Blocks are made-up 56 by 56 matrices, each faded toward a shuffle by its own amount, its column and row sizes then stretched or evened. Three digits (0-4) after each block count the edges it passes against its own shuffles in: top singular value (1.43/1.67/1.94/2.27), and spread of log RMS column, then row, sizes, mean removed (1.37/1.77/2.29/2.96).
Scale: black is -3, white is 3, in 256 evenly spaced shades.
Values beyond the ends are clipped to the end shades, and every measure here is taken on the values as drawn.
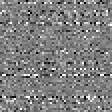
2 0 4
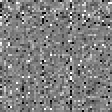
2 3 1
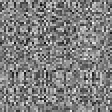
4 1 2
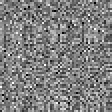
3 0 0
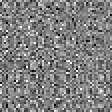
4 1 0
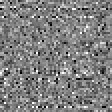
3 0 3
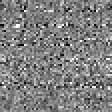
2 1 3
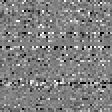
2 1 4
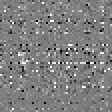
2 2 3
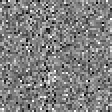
0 2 0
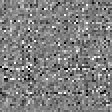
1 2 3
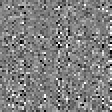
3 3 1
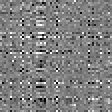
4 3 4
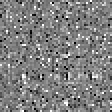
2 2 0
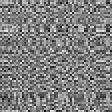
4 0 3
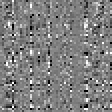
4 4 2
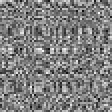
4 0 3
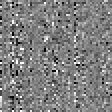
0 4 1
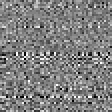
4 0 4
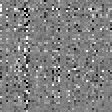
1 4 3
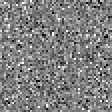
0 1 1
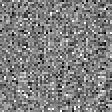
2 1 0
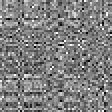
4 1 0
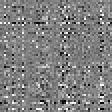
2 4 4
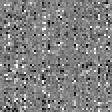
0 4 2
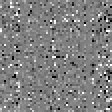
0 3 2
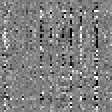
3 4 2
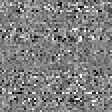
0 1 4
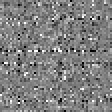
2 2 3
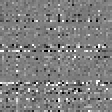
3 2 4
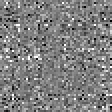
0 3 3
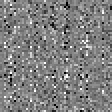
0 4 1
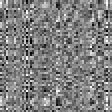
4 4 0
